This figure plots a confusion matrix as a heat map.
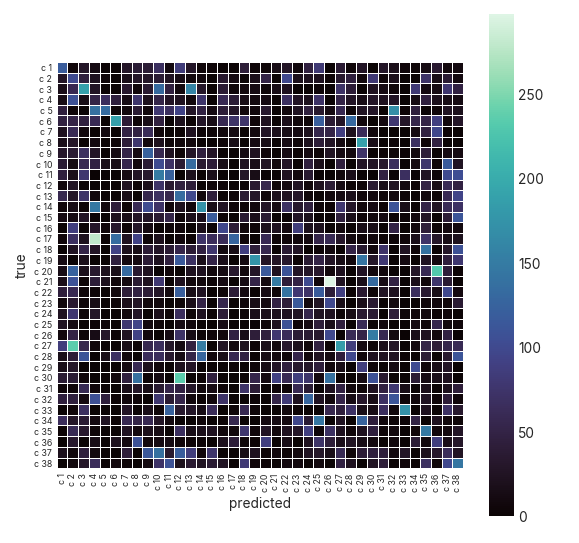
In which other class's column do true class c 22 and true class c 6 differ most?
c 28
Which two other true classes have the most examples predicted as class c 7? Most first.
c 20, c 25
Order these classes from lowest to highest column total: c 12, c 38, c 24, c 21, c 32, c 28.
c 21, c 28, c 32, c 24, c 38, c 12
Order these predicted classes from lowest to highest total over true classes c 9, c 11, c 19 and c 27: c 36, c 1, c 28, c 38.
c 36, c 28, c 1, c 38
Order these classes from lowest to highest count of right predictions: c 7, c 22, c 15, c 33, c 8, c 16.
c 7, c 8, c 16, c 15, c 22, c 33
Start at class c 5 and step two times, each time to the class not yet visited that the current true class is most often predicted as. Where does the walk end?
c 24
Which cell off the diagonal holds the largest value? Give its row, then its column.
c 21, c 26
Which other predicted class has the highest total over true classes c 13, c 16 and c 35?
c 12
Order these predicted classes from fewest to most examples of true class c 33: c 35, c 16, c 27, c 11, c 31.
c 16, c 35, c 27, c 31, c 11
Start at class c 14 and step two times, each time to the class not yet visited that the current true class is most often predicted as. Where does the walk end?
c 2
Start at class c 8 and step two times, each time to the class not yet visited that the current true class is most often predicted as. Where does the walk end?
c 34
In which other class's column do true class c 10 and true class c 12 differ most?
c 13
